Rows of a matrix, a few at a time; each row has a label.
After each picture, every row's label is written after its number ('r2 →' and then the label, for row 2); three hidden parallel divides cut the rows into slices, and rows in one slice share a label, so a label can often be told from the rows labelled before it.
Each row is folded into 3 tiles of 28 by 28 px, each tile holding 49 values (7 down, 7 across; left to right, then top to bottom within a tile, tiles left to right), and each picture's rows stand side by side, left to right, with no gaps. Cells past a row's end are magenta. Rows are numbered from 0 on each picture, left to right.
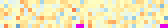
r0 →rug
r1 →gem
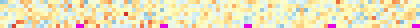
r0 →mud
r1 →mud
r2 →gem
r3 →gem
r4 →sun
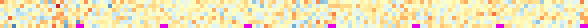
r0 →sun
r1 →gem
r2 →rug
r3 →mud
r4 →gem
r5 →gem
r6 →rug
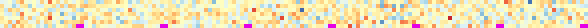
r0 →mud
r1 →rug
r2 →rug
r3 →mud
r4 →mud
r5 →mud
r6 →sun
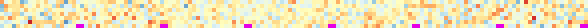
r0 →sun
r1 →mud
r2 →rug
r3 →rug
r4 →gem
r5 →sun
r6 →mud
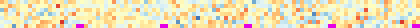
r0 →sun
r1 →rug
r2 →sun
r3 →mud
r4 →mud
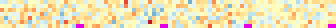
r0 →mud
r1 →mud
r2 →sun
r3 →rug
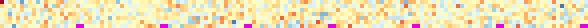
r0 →sun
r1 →rug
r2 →sun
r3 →mud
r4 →mud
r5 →gem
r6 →mud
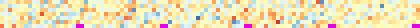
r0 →mud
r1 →mud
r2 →sun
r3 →mud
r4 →rug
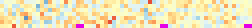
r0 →mud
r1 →mud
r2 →gem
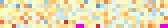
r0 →mud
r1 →mud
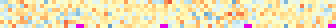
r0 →mud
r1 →rug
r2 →sun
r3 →rug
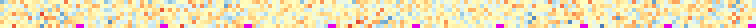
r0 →mud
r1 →sun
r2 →mud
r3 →gem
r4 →mud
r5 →gem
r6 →sun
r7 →sun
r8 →sun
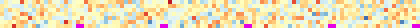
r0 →mud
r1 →sun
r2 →sun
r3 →mud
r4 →sun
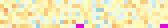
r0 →rug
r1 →gem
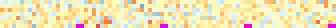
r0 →gem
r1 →mud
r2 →gem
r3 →rug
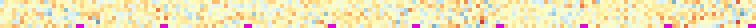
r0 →rug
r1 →rug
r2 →gem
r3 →rug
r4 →rug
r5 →sun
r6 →rug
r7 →gem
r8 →mud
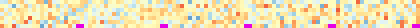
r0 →mud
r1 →gem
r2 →sun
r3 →sun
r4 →mud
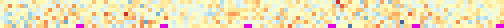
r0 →sun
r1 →mud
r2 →gem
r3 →gem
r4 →sun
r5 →rug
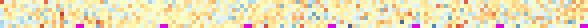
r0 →sun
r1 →gem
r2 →rug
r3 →mud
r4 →sun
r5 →sun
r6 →sun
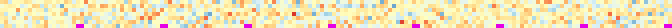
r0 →gem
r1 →sun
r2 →sun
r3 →mud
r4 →mud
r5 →gem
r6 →gem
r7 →mud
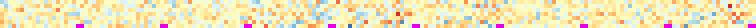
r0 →rug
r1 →gem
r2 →rug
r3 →mud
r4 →sun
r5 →sun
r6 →rug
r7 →rug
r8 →sun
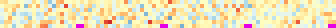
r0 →sun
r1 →mud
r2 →sun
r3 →gem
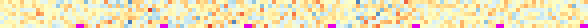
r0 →rug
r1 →mud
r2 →sun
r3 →mud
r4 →sun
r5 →gem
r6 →gem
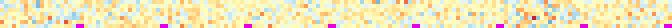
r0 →mud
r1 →gem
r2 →rug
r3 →gem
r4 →gem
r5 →gem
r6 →mud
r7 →rug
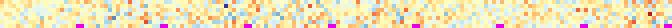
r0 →gem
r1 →sun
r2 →mud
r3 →sun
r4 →mud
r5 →rug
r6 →rug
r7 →sun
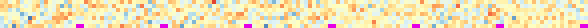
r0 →sun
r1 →sun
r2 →sun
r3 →sun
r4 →gem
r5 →sun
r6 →rug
